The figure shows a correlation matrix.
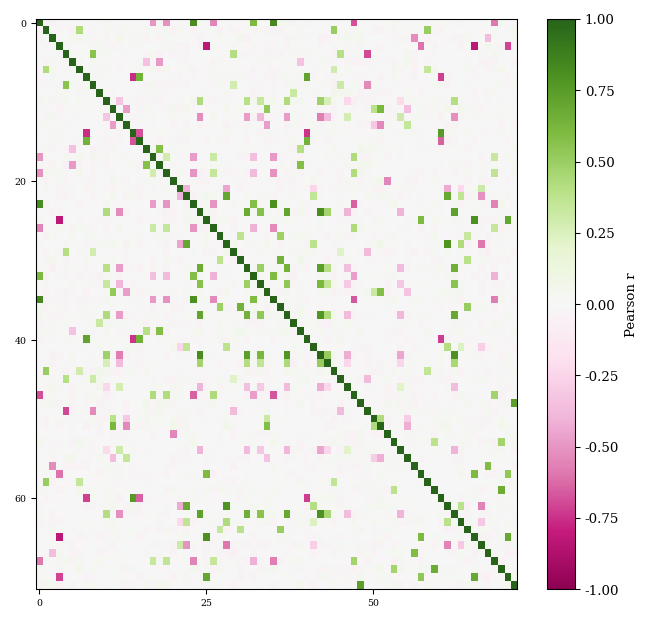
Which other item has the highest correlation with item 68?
47
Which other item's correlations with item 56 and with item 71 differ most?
48
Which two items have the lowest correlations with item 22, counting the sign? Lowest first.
66, 21
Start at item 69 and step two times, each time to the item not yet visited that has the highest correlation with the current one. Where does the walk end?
53
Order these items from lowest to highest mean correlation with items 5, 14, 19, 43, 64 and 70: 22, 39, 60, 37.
39, 22, 37, 60
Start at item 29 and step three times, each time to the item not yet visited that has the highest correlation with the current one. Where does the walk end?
45
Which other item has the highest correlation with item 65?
25
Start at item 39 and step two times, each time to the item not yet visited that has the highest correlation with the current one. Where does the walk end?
16
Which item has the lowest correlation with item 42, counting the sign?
12
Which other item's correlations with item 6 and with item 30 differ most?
36
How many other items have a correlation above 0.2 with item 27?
3
